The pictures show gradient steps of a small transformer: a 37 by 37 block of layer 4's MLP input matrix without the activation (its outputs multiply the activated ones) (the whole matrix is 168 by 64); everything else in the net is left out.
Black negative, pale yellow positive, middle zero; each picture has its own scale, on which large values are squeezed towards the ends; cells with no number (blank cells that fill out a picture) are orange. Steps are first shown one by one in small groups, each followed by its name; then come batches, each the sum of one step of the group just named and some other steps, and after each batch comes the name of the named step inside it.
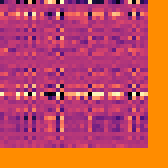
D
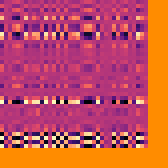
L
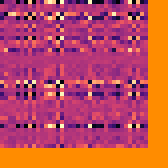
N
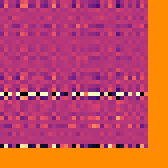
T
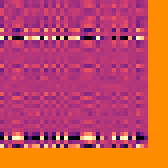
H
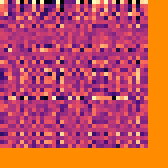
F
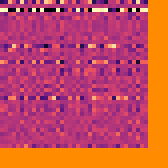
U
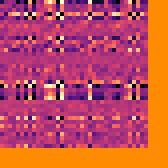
N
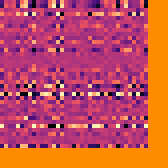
T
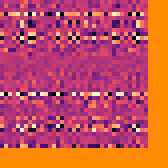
T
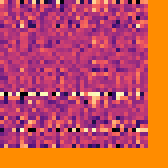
F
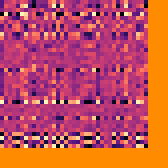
L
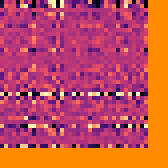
T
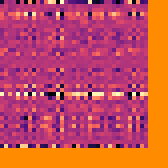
D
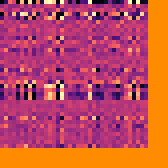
N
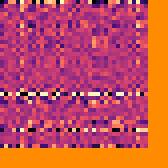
T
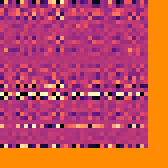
T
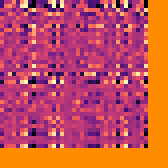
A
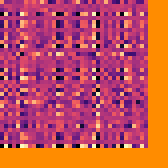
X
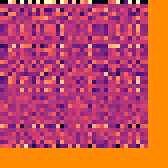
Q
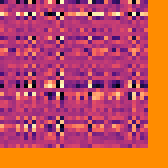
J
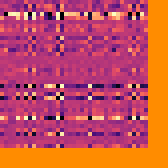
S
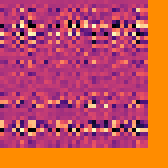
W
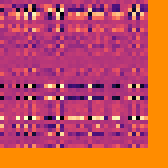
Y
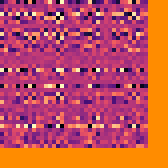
J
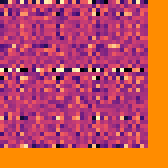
Q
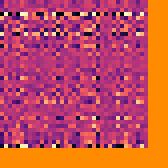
X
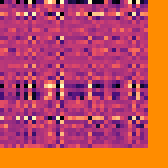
J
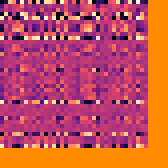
Q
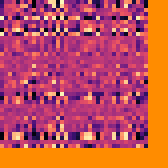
A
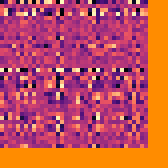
J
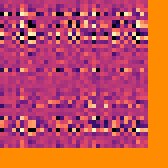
W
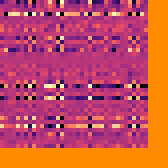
S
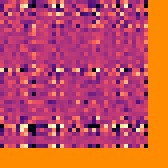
A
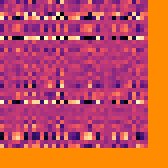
J
